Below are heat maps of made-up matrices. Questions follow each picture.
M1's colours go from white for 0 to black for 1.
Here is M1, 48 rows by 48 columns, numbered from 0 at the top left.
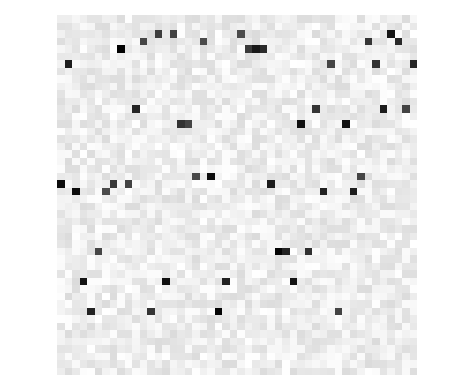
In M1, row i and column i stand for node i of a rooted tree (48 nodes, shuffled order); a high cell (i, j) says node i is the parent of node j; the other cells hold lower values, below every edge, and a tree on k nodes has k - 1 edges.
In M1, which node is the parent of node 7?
22
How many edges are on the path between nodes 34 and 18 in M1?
4
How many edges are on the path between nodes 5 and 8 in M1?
6
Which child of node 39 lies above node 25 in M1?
4
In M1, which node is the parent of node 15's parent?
23
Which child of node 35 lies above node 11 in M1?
3
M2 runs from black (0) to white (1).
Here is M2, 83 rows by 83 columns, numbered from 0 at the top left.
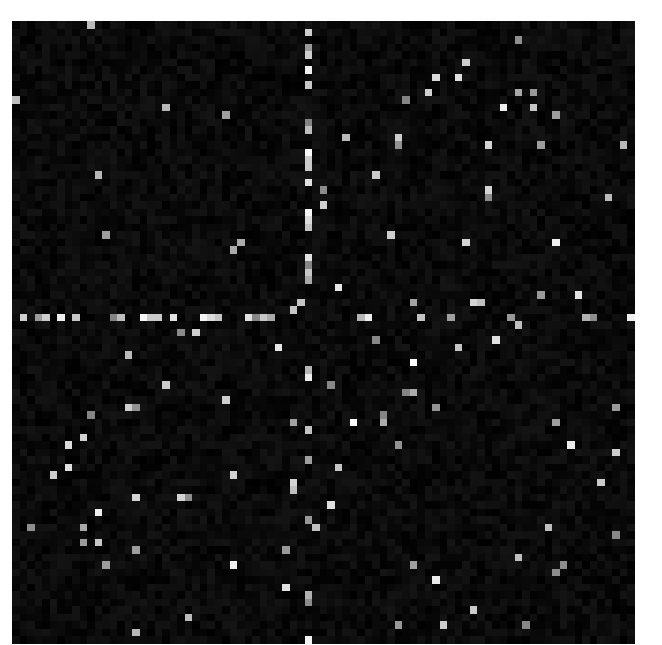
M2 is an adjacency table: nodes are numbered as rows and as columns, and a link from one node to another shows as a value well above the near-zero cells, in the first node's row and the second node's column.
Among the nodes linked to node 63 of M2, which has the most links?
node 16
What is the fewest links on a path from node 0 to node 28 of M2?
7
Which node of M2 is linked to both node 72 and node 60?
node 29
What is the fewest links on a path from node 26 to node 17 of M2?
2
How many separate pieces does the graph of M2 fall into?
4
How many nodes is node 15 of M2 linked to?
2
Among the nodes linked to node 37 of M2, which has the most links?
node 53
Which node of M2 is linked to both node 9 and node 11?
node 69
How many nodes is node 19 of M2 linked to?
1
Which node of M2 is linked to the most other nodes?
node 39
